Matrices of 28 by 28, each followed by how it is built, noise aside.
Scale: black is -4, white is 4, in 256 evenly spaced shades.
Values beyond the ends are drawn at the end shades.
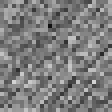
Hankel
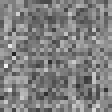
blocks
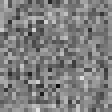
blocks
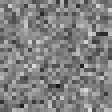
noise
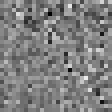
upper triangular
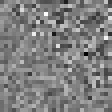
upper triangular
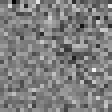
upper triangular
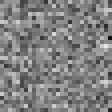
repeating rows
